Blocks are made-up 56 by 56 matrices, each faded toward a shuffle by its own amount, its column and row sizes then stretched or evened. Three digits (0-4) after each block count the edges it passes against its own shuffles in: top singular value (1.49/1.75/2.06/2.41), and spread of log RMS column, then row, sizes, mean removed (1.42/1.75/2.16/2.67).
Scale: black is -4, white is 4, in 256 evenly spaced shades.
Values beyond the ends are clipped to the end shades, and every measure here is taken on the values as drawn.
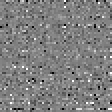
0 1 4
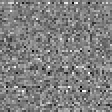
2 0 3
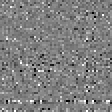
2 1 3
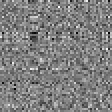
3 1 3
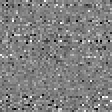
1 0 3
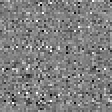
0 2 3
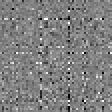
3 3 3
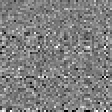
3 0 3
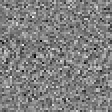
1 0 2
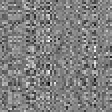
4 4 1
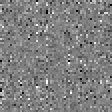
0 2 2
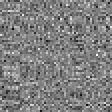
3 0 1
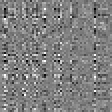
4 4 3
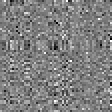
4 3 1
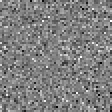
1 0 1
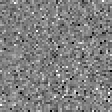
0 0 0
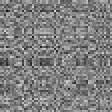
4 1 3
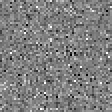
1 2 1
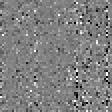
2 4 1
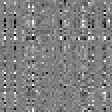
4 4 2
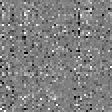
2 2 1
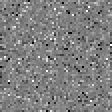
0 0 1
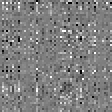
3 4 3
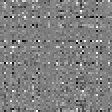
2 4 4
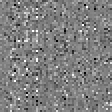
1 3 0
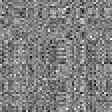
3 1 0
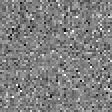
1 0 0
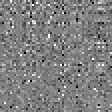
3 1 1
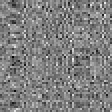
4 2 1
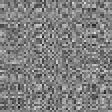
4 3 3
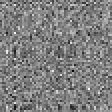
3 2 1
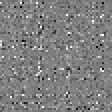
0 2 3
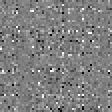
0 3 3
